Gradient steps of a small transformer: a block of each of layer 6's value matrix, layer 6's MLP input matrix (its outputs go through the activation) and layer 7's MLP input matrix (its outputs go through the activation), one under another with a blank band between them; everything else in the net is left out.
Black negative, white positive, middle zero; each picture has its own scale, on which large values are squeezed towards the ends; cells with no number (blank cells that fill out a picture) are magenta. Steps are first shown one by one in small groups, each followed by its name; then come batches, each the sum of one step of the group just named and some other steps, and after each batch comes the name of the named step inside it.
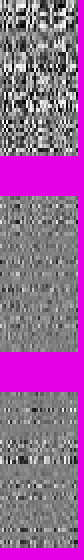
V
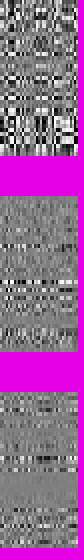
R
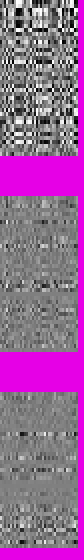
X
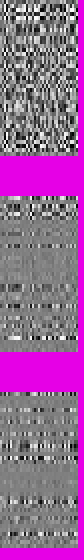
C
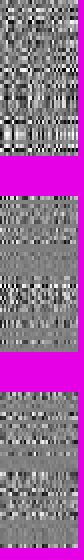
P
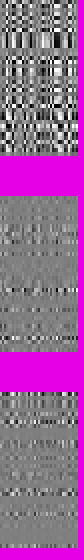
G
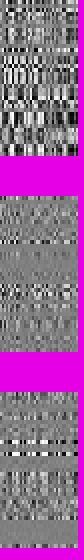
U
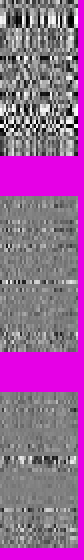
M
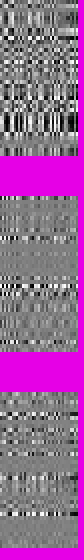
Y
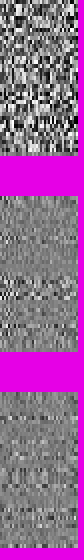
U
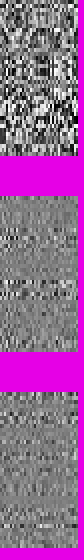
G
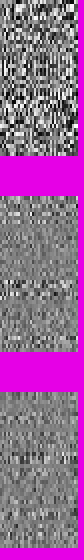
C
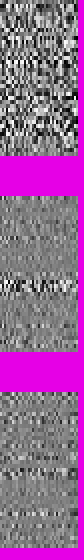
Y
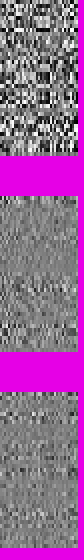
P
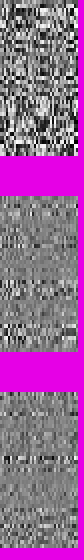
R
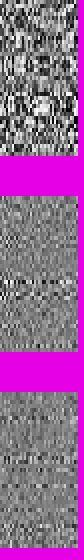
V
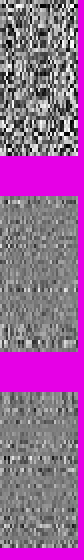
V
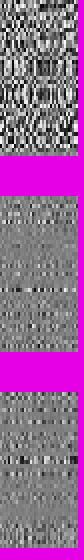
V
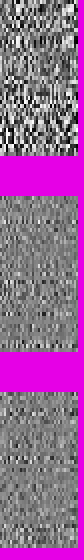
V
